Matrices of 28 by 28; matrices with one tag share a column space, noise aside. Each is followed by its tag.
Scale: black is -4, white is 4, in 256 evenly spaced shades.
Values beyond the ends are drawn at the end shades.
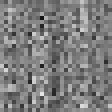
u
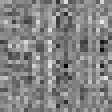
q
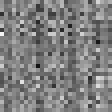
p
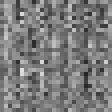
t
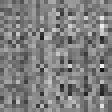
u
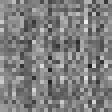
q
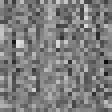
t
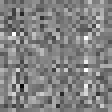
u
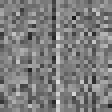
u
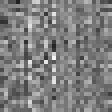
q
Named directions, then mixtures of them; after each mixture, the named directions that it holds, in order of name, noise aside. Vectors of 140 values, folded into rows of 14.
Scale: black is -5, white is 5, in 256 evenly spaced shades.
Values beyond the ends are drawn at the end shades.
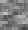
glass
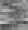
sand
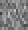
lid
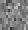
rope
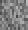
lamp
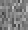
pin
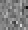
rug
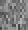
lamp, pin, rope.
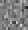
rug.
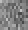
lamp, pin.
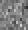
rope, rug.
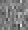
lamp, pin, rug.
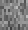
glass, lamp, rope.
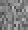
lid, pin.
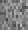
lamp, pin, rug.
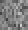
lamp, pin, rug.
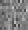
pin.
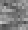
sand.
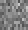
lid, pin, rope.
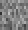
glass, lamp, lid.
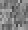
pin, sand.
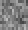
glass, lamp, rope.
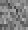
lid, pin, sand.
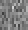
pin.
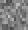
lid, rope, sand.
